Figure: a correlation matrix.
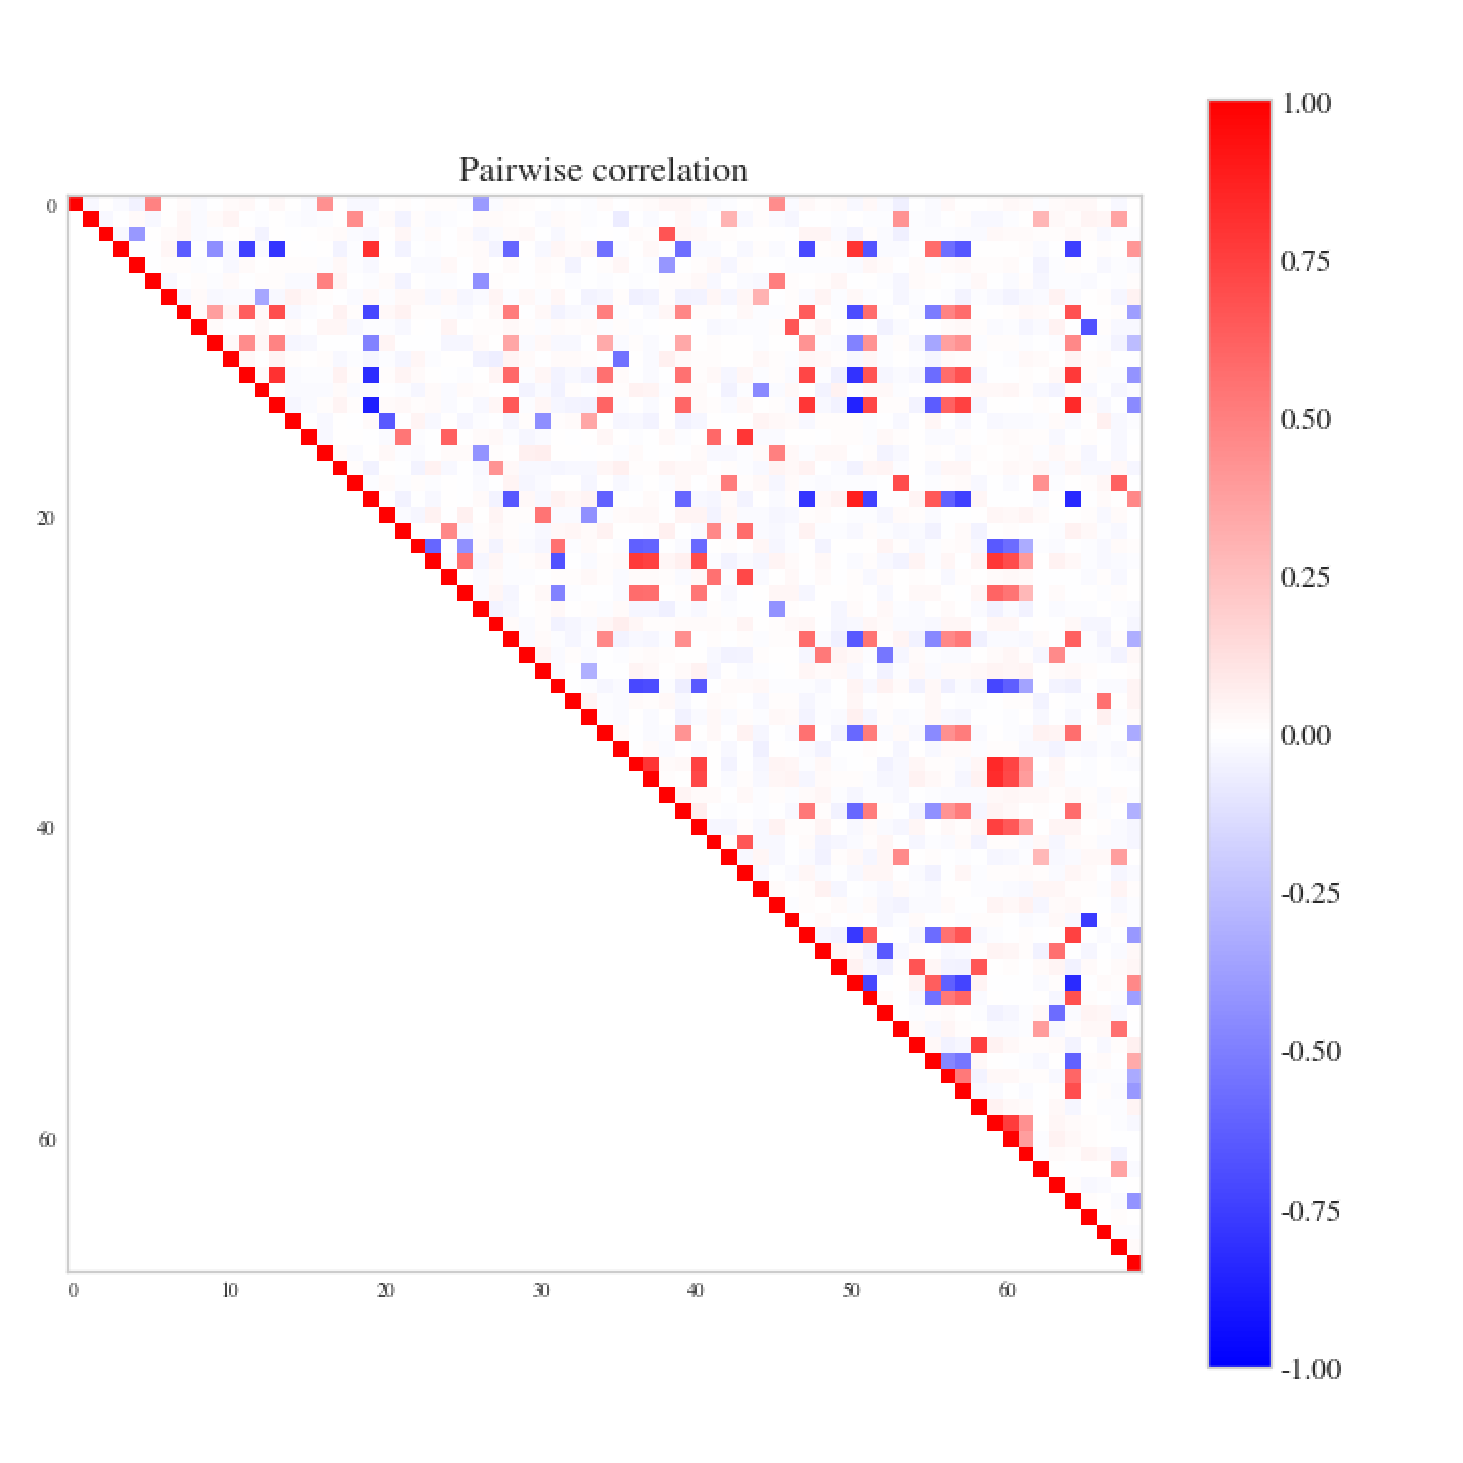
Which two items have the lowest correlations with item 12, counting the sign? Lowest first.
44, 6
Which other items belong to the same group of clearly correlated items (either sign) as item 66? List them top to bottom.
32
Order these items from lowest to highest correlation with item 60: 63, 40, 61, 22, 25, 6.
22, 6, 63, 61, 25, 40
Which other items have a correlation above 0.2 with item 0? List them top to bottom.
5, 16, 45
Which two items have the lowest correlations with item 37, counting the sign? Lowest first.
31, 22
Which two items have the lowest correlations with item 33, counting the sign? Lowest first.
20, 30
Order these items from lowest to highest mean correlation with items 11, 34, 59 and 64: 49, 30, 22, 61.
22, 49, 30, 61
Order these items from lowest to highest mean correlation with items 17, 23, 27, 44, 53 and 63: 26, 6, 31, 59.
31, 26, 6, 59
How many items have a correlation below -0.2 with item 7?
5
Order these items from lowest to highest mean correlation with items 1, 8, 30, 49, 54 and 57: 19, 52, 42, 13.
19, 52, 42, 13
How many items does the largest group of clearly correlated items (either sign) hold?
17
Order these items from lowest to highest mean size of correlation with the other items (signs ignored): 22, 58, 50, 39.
58, 22, 39, 50
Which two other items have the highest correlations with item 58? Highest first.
54, 49
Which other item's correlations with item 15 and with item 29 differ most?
43
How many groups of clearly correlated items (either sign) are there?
14
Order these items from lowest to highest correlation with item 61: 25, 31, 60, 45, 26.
31, 26, 45, 25, 60
